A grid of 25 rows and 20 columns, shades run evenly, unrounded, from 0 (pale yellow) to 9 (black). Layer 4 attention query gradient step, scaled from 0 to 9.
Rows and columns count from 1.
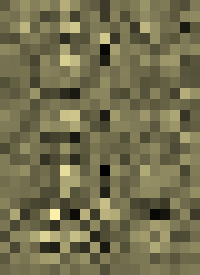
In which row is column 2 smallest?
20
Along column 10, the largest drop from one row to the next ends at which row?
23
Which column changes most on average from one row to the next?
8
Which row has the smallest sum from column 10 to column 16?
3
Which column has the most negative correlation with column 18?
4
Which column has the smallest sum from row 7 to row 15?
7
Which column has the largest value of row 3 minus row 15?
19
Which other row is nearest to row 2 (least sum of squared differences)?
18
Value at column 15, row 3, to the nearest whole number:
2
